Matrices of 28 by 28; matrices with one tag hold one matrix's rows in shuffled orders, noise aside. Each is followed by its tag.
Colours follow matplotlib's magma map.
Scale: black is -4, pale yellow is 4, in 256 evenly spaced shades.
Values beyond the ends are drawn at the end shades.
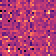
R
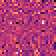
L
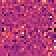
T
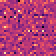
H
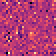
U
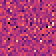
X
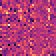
R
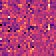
R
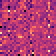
R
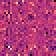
U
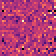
T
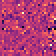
T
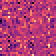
R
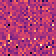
X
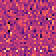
X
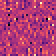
X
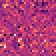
H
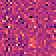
U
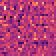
H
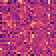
R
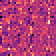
R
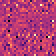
X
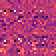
H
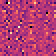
U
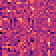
R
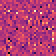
X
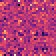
H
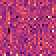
X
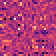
H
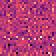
X
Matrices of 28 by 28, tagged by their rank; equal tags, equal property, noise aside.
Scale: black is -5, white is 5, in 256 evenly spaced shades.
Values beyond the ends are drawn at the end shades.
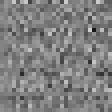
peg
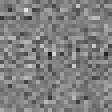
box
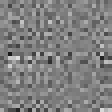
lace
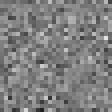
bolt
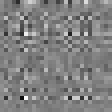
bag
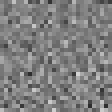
box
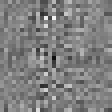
lace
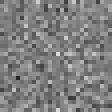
bolt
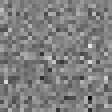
bolt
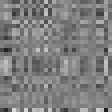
bag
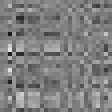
bag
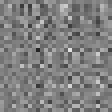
lace
